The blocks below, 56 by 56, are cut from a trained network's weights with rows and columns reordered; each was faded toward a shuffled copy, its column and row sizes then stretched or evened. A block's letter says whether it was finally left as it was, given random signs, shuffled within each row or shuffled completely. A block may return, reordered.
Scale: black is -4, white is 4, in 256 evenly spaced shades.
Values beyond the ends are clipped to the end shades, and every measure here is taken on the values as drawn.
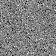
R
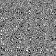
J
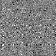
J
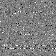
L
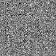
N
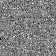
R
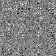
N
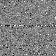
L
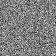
R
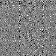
J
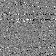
L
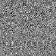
J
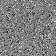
R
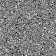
R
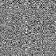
J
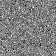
R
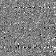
J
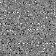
L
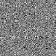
J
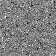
R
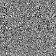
N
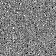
R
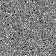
R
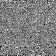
L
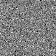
L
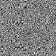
J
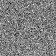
R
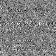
L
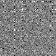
N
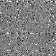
J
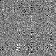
J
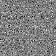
L
